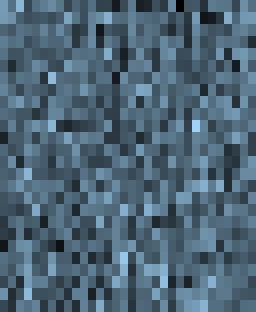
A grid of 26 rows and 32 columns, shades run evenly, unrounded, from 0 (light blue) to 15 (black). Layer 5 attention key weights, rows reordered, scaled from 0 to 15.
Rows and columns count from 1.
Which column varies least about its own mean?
31
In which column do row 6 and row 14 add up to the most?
30
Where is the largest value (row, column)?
1, 23
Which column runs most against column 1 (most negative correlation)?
26
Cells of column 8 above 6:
24
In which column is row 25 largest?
12
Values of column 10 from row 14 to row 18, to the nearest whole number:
6 10 12 8 12
